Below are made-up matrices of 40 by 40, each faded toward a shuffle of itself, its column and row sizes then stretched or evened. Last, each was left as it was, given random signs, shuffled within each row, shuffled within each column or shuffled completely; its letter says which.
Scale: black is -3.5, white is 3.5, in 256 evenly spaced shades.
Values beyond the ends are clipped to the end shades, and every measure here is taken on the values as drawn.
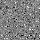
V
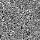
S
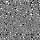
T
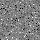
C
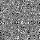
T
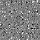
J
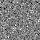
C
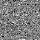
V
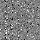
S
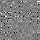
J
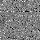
V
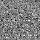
V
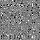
J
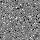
C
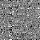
J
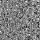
S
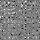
J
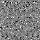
V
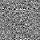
J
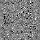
S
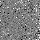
S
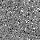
C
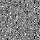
S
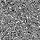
C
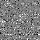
V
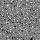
C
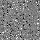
S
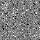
T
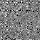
T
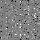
S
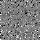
T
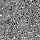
C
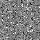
S
